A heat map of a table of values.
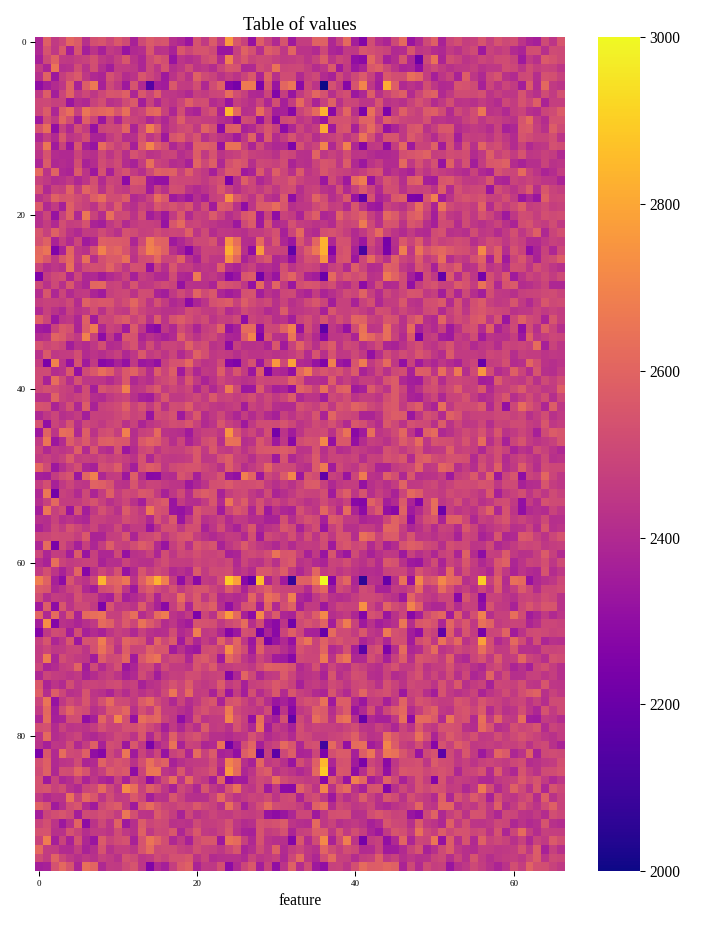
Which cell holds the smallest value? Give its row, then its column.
5, 36
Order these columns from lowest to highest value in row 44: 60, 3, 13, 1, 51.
1, 13, 3, 60, 51
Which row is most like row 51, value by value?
30
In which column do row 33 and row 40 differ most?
36
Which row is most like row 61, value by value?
90
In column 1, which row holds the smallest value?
37
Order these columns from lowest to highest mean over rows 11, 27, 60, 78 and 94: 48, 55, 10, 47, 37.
47, 48, 55, 10, 37
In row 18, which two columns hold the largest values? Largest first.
24, 50
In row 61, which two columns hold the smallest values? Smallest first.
6, 11
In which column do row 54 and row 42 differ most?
51
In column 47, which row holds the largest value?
65
